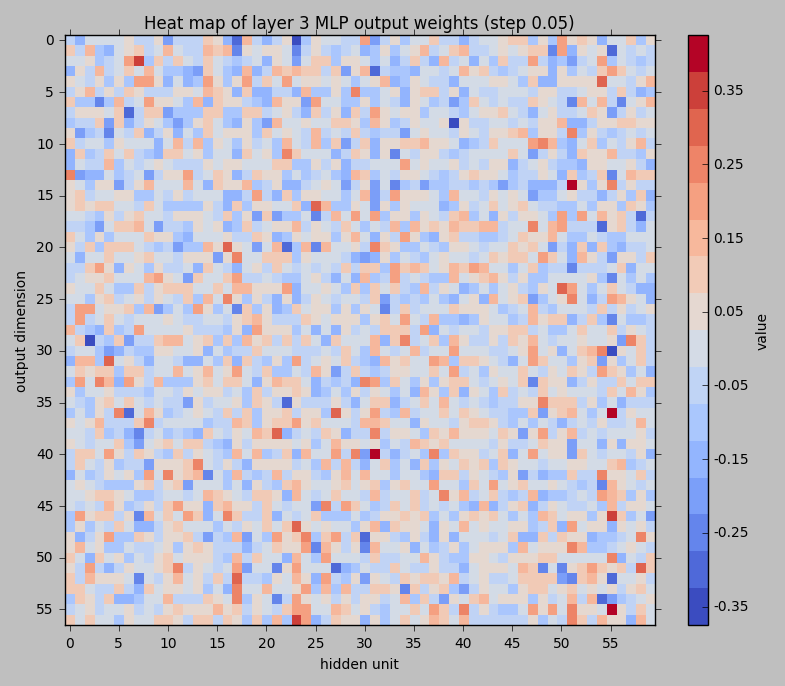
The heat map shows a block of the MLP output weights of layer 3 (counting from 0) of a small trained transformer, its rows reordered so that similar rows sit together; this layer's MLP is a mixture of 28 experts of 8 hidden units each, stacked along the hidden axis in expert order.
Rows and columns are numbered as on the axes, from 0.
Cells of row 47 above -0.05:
44
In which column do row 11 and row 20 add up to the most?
16
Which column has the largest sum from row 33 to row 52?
31
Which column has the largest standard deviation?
55
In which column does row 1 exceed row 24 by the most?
40
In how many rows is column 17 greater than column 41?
29
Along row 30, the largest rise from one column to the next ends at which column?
56
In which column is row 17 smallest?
58
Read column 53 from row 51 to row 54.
0.2 0.15 0.05 0.15
